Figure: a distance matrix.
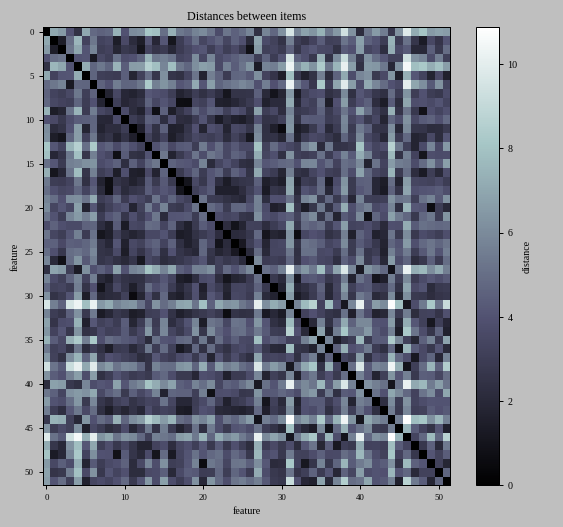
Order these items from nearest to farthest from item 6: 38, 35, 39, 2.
2, 39, 35, 38
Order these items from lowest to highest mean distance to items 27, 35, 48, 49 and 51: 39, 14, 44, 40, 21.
14, 39, 21, 40, 44
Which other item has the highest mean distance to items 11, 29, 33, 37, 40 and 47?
31
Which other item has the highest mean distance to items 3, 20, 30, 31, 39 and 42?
4
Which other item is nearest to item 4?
27
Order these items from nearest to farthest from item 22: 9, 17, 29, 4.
17, 29, 4, 9
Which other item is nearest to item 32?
23
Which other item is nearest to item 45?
36
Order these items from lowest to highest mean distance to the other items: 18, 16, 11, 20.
11, 18, 16, 20
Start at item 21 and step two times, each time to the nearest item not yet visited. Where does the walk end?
15
